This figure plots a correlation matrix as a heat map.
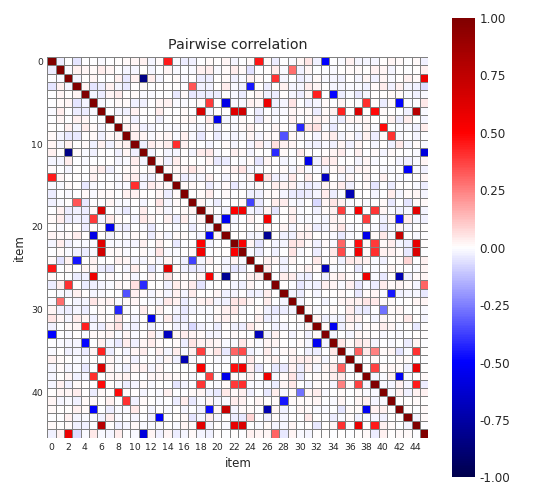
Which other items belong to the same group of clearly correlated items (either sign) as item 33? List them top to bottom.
0, 14, 25
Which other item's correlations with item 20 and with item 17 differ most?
7
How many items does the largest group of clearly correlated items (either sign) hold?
8
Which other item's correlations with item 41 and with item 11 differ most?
2
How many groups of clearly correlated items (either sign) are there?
14
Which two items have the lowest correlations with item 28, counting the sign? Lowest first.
41, 9
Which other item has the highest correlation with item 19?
26
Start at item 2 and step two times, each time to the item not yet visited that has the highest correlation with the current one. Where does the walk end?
27
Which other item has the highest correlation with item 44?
6
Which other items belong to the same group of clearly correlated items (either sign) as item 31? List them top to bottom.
12
